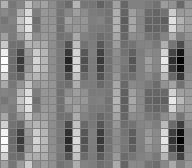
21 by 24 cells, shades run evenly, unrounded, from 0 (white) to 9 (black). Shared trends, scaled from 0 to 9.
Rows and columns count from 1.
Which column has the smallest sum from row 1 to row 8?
4
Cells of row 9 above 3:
19
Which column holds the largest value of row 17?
23
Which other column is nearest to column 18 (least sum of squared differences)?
12
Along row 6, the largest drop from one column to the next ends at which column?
10
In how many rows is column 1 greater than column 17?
6
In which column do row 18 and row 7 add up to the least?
1
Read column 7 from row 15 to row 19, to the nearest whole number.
4 4 4 4 4
